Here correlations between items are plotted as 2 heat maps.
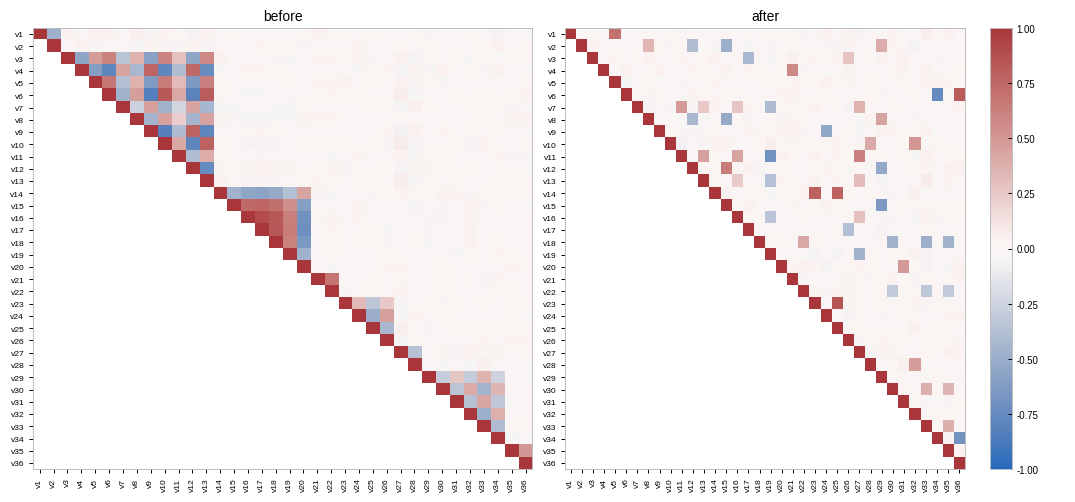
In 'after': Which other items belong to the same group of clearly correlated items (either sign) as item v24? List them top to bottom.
v9
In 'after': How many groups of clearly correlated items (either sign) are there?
11
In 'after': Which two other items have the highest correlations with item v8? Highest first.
v29, v2
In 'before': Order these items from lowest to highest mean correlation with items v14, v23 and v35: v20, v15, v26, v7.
v15, v7, v26, v20
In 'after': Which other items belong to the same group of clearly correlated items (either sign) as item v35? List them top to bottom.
v18, v22, v30, v33
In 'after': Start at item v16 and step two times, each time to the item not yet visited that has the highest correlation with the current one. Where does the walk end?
v27
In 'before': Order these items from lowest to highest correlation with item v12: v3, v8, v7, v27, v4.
v3, v8, v27, v7, v4
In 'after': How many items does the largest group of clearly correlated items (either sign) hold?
6
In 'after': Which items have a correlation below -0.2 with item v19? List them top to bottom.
v7, v11, v13, v16, v27
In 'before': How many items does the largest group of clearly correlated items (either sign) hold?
11
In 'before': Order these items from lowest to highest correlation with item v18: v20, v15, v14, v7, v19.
v20, v14, v7, v19, v15
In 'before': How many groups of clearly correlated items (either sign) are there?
8
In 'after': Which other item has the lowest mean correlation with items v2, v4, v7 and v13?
v19
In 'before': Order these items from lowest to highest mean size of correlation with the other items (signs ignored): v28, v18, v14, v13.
v28, v14, v18, v13
